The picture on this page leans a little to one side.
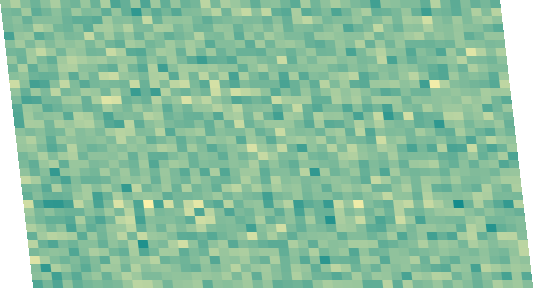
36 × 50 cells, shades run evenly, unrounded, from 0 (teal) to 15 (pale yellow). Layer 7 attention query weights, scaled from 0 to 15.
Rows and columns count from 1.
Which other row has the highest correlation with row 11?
26
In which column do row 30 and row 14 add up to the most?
23
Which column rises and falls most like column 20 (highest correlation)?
29
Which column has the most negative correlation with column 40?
38
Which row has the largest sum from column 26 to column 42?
13
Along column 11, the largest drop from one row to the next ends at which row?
24
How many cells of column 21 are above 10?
6
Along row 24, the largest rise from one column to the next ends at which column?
12
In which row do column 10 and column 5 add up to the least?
32
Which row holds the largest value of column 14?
15
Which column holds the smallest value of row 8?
20
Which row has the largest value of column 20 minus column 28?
10
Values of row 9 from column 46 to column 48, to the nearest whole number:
6 10 8
